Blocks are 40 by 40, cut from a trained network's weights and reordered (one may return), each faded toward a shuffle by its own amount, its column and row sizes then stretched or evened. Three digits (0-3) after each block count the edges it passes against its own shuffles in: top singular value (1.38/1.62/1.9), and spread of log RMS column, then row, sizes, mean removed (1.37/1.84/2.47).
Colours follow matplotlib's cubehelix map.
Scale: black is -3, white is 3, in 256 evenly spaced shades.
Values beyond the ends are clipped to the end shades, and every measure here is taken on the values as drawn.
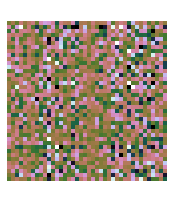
1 3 1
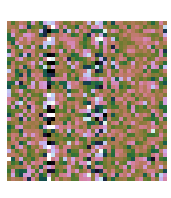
3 3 0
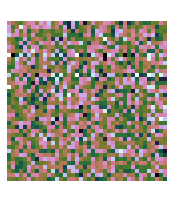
3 0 1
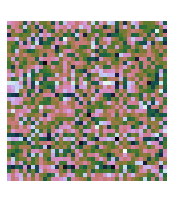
3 0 1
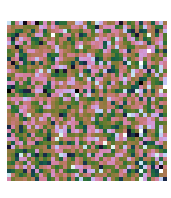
1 0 1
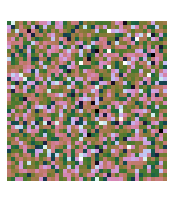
1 0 0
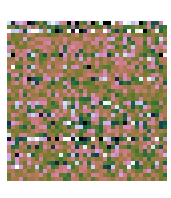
2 0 3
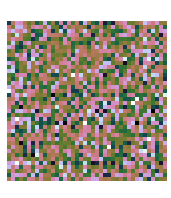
1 0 1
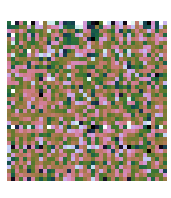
3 2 2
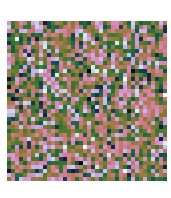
1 0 0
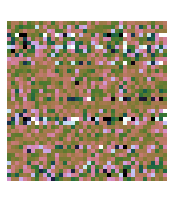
2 0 3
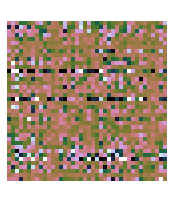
2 2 3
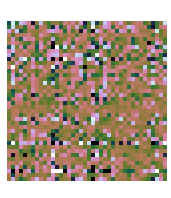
2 2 3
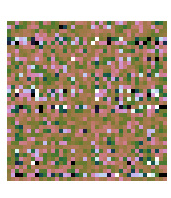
2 2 3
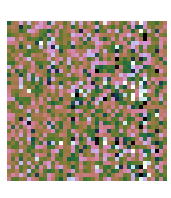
0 3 0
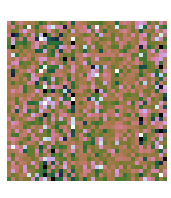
0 3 0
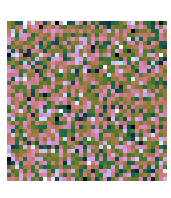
0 0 1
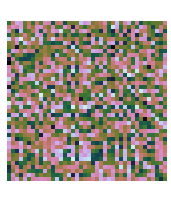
3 1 0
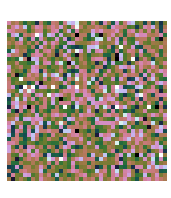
0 1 1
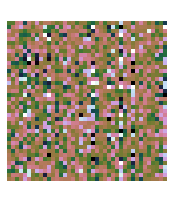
0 3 1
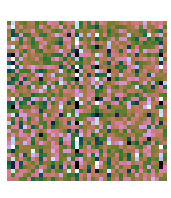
3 3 1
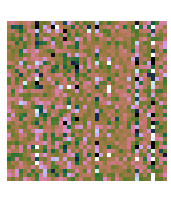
2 3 0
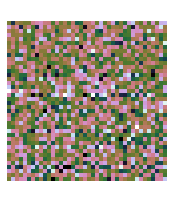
2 0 1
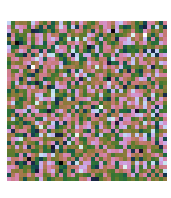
3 0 0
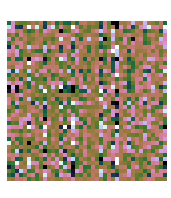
0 3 2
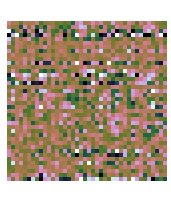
1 1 3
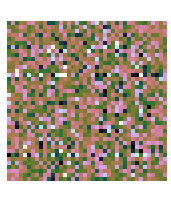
1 2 1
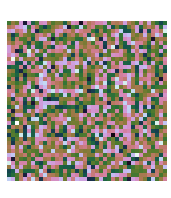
2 0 0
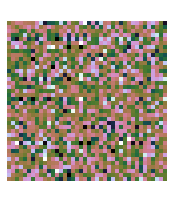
0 0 2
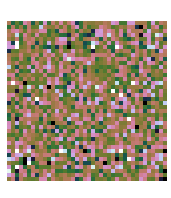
0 0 1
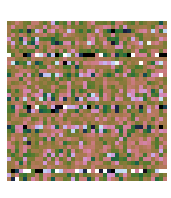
2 0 3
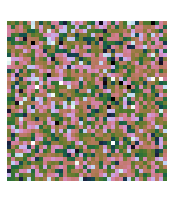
0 1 0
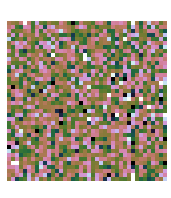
0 1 0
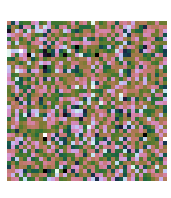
1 1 1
